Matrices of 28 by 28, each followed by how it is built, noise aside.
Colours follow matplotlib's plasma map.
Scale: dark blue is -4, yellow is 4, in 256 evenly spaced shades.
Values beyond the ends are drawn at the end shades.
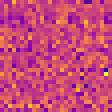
low rank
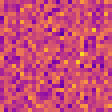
repeating rows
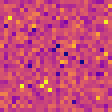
sparse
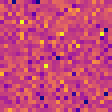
sparse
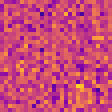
low rank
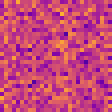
repeating rows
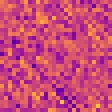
Toeplitz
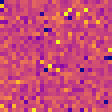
sparse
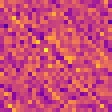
Toeplitz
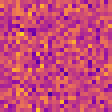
repeating rows
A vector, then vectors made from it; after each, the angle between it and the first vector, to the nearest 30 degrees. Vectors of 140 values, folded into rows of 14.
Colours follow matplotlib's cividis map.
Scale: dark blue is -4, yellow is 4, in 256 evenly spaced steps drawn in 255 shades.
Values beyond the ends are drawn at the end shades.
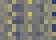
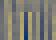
90 degrees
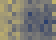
120 degrees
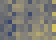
150 degrees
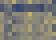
60 degrees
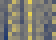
60 degrees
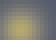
90 degrees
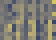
120 degrees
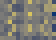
30 degrees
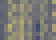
120 degrees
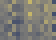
30 degrees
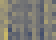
60 degrees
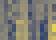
120 degrees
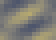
90 degrees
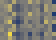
30 degrees
